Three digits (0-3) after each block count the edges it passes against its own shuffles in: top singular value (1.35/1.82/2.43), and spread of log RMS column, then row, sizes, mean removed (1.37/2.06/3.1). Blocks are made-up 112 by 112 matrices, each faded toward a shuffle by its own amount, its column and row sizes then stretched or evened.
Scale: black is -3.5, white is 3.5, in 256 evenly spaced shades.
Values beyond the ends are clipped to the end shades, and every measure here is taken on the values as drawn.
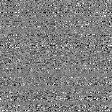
0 1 3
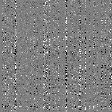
2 3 2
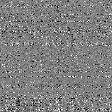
1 1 3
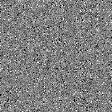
0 2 1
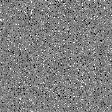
0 2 0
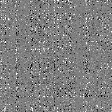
1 3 2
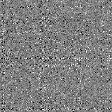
2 2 2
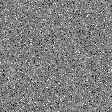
1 0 0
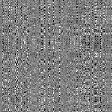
3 3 1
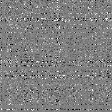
1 2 3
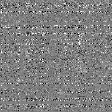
0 2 3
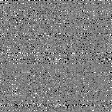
1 2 3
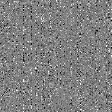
0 3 0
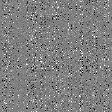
0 3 1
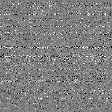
2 0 3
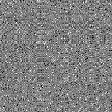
3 0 0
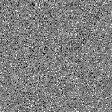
2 1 0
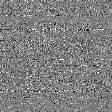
0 1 3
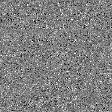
0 0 2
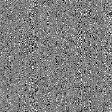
2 3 0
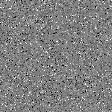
0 0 1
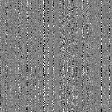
3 3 0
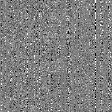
2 3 0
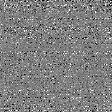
1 1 3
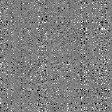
1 3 2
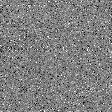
1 0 1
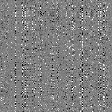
3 3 1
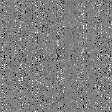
1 3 1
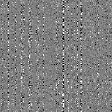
3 3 1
